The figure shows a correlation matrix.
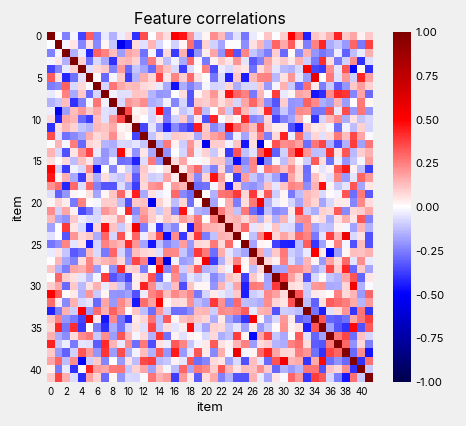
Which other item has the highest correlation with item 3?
35
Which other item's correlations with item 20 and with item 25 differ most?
10
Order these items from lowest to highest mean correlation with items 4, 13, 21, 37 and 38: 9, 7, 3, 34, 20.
34, 20, 3, 9, 7
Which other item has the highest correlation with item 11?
23
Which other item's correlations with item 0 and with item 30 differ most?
17
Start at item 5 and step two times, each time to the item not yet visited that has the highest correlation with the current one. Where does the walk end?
26
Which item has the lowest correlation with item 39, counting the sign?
4
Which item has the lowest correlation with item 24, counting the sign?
15
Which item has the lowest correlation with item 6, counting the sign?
16
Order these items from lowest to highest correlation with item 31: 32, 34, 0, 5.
34, 5, 32, 0
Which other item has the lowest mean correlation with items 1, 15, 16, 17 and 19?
6
